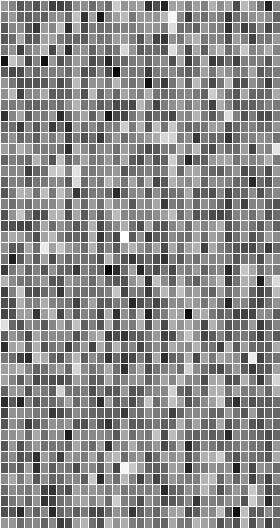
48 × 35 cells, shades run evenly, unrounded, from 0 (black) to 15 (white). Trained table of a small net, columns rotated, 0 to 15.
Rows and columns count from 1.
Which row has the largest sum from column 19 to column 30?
36
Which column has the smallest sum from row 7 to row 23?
9
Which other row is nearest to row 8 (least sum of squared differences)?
1
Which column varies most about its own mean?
16
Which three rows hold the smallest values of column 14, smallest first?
25, 11, 6
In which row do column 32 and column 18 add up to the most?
33
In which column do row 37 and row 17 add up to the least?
32
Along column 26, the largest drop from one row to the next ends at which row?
30
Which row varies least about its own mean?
38
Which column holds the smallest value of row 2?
13
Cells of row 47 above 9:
4
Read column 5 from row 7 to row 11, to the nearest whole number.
6 5 8 6 8
